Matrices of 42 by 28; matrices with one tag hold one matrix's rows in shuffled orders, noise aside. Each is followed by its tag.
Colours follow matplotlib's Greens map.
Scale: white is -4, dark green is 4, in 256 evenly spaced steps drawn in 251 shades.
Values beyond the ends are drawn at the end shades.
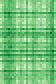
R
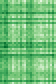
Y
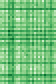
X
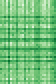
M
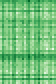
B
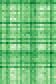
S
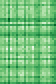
M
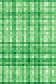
B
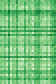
M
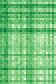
Y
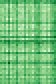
M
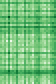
M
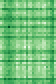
R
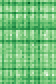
B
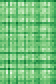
M
